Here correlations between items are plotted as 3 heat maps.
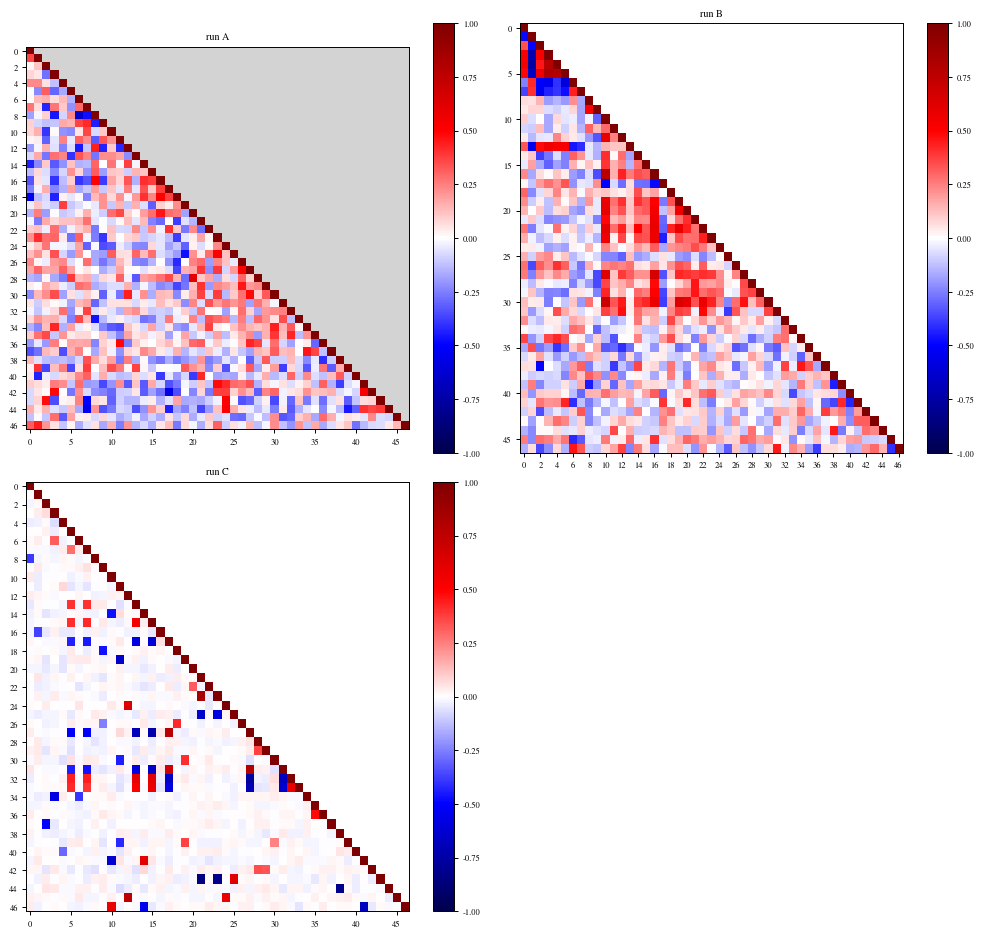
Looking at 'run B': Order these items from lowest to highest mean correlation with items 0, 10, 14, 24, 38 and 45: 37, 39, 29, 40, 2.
39, 2, 37, 40, 29
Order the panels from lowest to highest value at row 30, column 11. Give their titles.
run C, run A, run B
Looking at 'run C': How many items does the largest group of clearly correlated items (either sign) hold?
9
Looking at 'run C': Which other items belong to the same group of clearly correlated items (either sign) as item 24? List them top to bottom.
12, 45
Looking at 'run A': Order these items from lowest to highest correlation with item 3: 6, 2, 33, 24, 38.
2, 38, 24, 6, 33
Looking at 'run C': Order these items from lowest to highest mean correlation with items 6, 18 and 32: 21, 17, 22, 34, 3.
17, 34, 22, 21, 3
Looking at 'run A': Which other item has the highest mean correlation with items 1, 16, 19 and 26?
27
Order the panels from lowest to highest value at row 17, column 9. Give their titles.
run A, run C, run B
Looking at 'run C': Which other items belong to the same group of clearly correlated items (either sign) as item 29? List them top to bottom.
28, 42
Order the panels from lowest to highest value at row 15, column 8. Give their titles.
run C, run B, run A
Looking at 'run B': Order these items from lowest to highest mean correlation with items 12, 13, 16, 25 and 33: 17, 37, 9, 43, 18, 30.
9, 17, 37, 43, 18, 30
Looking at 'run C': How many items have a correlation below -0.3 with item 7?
3
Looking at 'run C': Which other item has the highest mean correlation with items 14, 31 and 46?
27
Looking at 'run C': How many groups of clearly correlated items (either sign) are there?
15
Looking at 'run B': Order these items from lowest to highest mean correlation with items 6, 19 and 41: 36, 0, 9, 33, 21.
36, 9, 0, 21, 33
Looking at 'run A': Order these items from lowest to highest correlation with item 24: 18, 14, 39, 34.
39, 14, 18, 34
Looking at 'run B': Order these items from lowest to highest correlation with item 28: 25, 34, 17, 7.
34, 17, 7, 25
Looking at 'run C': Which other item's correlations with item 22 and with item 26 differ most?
18
